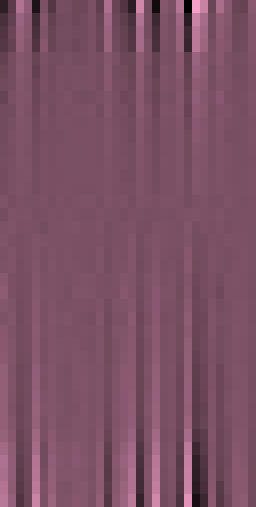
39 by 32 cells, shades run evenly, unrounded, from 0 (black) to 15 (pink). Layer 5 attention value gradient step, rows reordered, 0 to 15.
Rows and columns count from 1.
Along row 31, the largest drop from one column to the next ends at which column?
25
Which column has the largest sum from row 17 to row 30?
24
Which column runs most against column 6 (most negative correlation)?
9
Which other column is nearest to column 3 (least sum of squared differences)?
23
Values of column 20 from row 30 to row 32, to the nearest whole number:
9 9 9
